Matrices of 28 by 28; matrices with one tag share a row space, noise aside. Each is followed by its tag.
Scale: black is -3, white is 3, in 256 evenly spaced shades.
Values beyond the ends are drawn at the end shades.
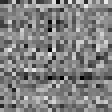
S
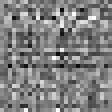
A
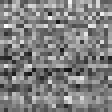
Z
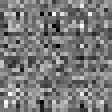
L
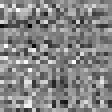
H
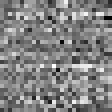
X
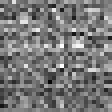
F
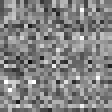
L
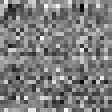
L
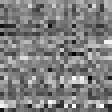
F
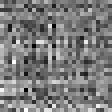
S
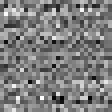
L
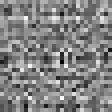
A
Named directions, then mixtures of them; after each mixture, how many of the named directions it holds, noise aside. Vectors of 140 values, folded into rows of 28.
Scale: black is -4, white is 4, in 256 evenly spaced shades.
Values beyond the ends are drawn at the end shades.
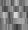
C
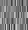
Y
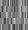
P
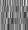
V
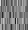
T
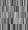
four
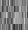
two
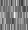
three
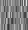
one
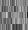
three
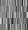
two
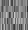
four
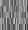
four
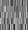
two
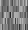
four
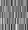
two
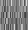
two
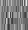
one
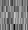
three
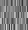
one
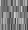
four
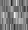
two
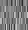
one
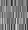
two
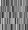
one
